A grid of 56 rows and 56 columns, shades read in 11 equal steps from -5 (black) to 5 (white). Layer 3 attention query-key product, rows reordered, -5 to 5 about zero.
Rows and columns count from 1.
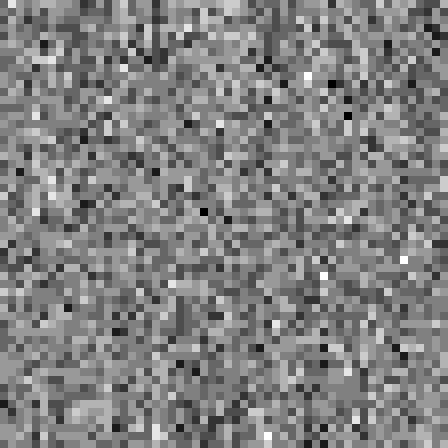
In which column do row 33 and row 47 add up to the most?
51
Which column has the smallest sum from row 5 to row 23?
34
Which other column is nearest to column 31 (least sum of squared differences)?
19
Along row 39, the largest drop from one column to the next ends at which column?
9
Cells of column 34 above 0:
18
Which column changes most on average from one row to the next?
41
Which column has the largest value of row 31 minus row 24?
43
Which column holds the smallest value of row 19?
47
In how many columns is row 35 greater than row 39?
24
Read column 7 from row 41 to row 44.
2 1 0 0
